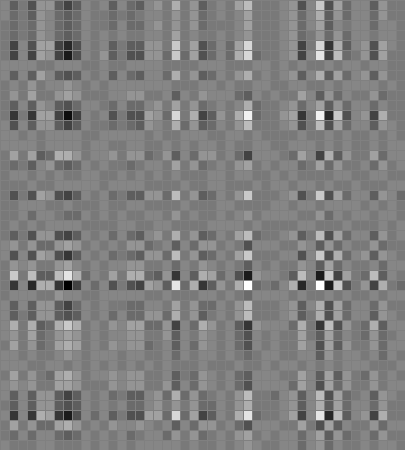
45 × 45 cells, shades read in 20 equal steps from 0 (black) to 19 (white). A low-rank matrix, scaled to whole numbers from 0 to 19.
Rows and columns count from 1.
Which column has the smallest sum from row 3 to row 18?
8
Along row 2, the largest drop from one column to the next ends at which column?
37
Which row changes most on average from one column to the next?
29
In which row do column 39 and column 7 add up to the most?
28
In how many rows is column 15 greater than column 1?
16
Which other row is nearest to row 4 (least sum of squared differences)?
22
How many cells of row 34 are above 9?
23
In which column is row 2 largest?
36
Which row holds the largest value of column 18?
42
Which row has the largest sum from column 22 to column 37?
12
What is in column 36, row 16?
5
